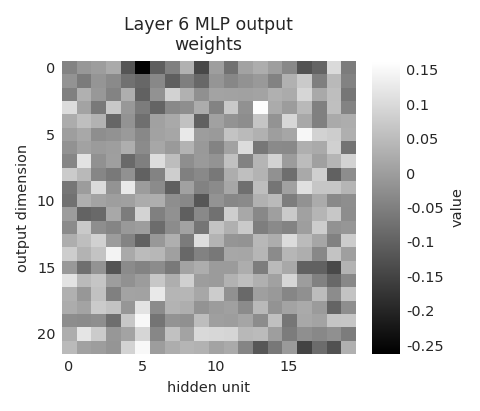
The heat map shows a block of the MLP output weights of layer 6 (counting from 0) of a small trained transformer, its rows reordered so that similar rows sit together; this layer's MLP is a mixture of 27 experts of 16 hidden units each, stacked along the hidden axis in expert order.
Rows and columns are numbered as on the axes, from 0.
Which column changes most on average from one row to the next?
18
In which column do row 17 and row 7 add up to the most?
6
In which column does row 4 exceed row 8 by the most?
15
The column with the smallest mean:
9
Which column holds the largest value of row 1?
16
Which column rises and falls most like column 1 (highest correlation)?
7
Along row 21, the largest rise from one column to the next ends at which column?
19
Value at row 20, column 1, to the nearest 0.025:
0.125
